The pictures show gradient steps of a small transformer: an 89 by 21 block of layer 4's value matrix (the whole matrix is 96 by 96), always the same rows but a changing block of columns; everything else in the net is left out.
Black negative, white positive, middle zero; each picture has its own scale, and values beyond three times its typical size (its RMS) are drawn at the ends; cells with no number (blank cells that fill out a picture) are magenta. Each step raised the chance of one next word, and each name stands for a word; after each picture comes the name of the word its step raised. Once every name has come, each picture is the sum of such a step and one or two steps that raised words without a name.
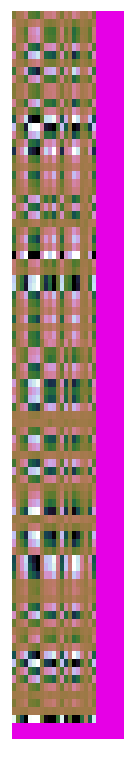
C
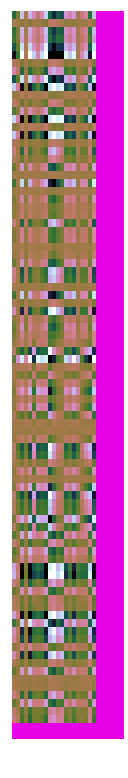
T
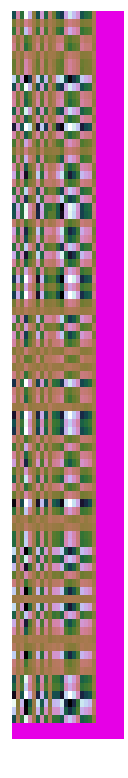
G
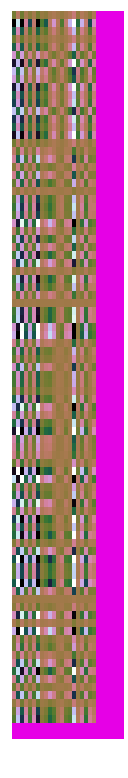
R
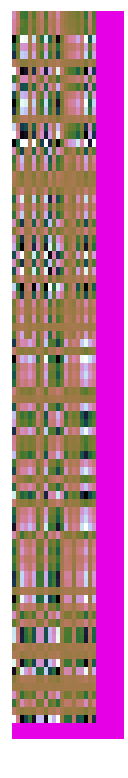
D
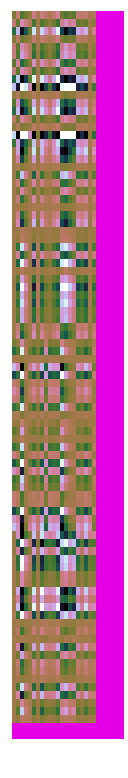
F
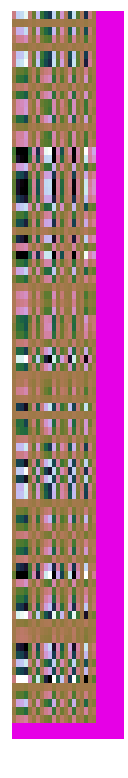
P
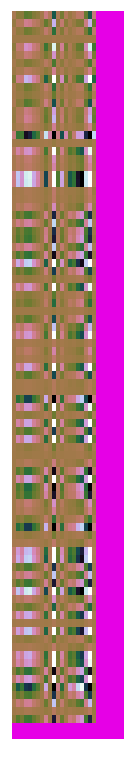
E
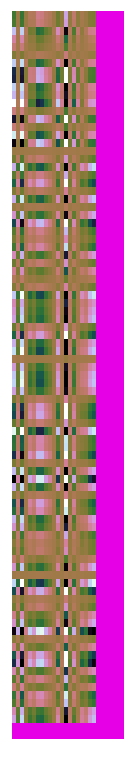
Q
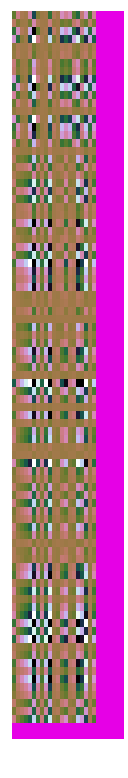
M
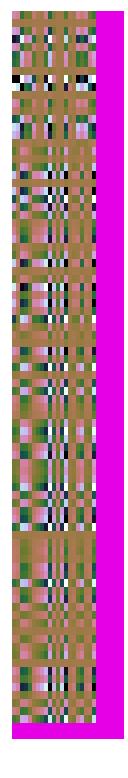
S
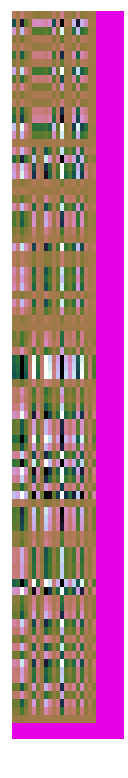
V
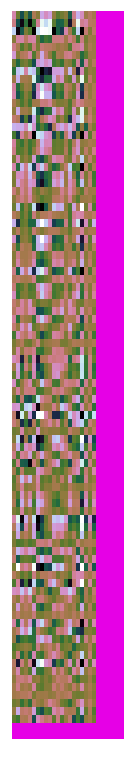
V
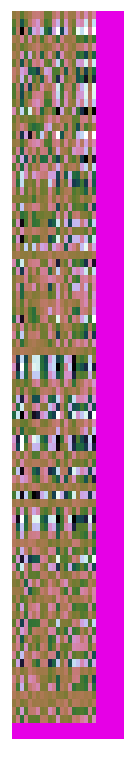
V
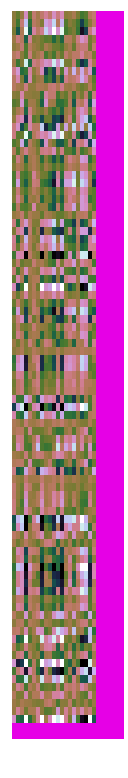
D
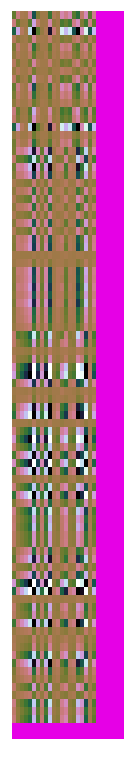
V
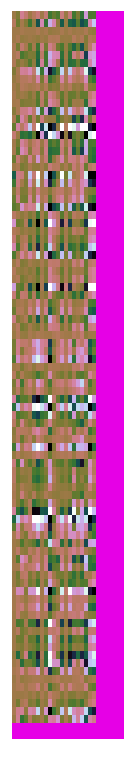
C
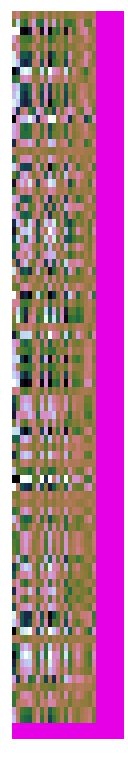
Q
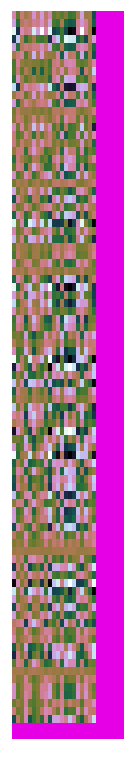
S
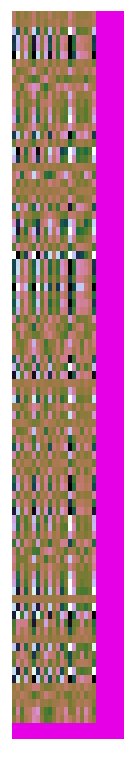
F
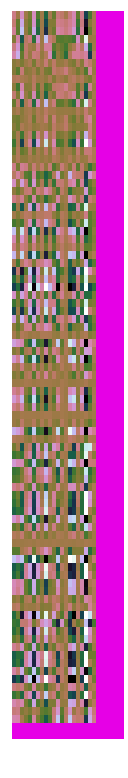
T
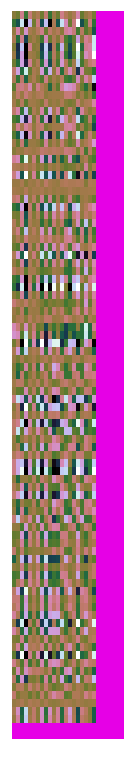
R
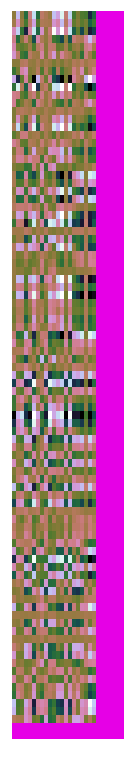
G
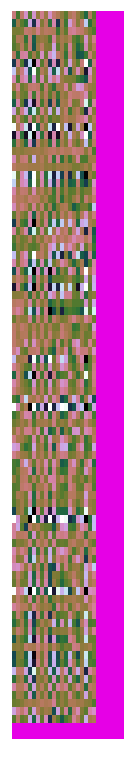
T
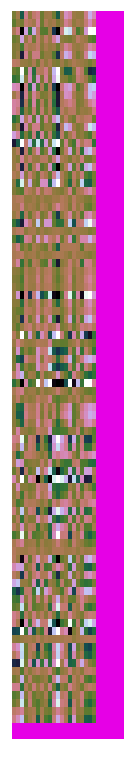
Q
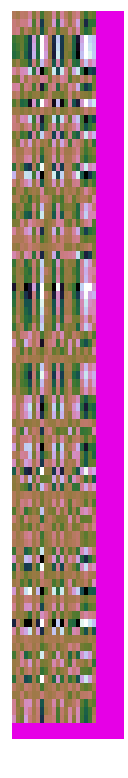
Q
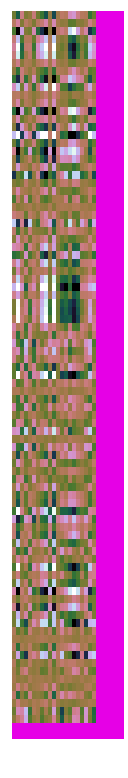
F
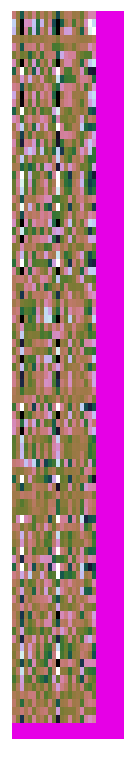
P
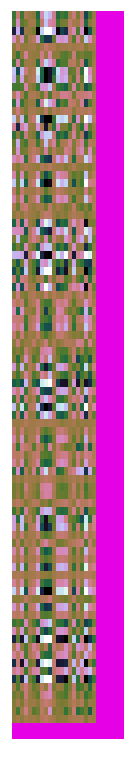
M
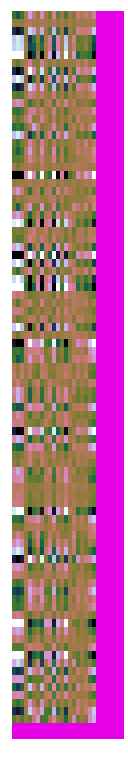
C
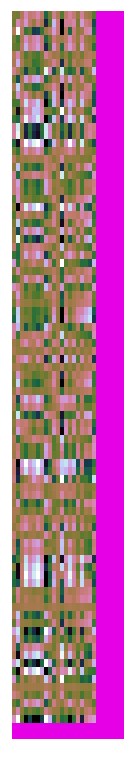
D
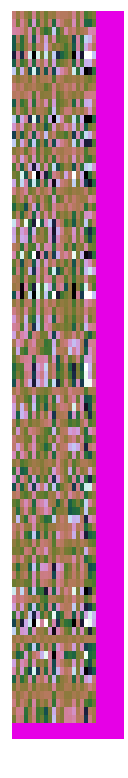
Q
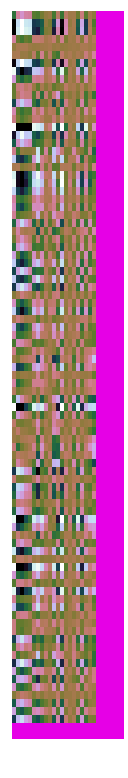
P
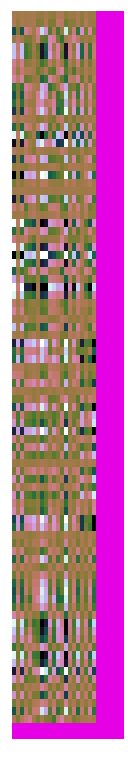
D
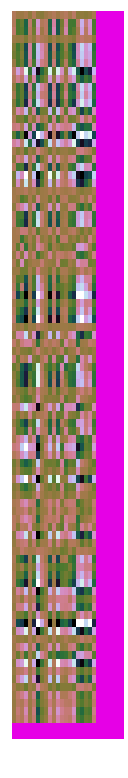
Q
